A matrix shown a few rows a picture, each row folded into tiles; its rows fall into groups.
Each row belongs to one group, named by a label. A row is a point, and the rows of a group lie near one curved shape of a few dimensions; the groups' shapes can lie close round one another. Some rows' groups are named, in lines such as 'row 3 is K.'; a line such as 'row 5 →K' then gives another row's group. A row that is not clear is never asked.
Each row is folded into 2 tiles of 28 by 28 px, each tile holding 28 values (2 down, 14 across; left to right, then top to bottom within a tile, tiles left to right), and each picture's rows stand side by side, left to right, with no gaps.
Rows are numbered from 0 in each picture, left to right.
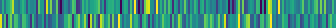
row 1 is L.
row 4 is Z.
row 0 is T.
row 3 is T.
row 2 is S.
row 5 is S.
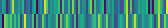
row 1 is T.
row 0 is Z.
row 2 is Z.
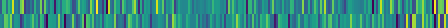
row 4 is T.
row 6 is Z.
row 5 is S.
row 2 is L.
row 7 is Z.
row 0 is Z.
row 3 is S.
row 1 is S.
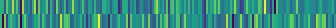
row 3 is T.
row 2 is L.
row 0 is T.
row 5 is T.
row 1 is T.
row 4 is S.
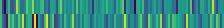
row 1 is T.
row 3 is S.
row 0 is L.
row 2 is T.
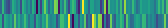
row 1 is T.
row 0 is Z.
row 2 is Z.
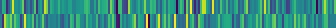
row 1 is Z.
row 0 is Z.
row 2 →L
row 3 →S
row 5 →Z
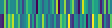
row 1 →T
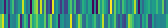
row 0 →S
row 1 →Z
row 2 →L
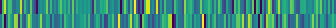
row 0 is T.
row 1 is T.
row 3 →L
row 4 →Z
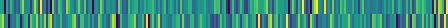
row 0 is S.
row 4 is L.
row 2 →L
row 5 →S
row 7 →Z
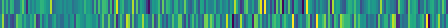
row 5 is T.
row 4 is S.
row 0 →L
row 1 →Z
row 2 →T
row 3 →T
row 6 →S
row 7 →L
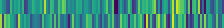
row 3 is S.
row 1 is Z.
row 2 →L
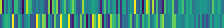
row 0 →T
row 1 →T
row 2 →S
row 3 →S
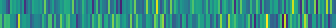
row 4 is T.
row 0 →S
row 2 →S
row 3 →Z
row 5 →T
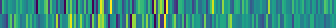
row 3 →L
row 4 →S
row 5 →Z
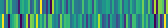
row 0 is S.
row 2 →Z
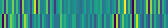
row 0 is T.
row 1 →S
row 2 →T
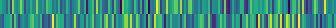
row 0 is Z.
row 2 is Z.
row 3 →Z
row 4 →L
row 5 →S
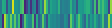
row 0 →Z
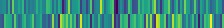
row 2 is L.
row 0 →Z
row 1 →Z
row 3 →T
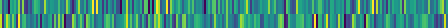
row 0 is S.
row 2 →Z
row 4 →L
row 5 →L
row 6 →S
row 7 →Z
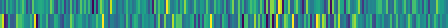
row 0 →L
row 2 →Z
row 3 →T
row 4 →Z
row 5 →T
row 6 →L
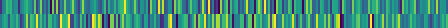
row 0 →S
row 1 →T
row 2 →T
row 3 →S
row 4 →S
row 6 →L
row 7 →S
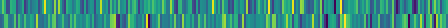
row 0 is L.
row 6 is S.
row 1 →L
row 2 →L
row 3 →L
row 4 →S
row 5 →Z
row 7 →L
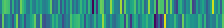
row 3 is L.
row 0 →Z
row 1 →Z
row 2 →Z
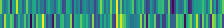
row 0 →T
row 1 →L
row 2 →S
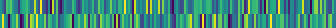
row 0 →S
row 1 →L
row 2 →T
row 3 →L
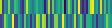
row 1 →S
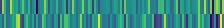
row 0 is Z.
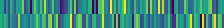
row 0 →S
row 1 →Z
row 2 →T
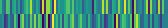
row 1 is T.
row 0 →Z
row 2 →T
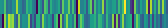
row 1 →T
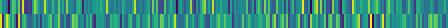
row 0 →S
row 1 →L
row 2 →S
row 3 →S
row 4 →S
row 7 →T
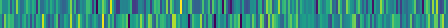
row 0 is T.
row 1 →Z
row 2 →L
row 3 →Z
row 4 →L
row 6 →Z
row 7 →S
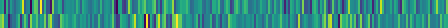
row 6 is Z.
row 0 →S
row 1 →S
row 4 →S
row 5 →S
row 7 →L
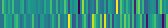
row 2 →T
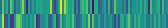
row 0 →L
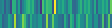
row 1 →Z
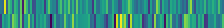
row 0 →T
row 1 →T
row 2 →S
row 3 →L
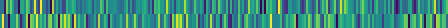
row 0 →S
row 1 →S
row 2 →Z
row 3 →S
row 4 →Z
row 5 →L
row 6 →S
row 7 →L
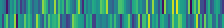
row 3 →S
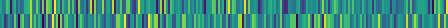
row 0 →Z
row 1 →T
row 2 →T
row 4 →T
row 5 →L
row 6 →T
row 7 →Z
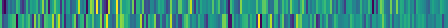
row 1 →S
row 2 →S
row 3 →L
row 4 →L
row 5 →L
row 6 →Z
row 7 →T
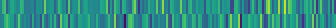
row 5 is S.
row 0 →S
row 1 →Z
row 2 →L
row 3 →Z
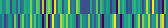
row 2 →S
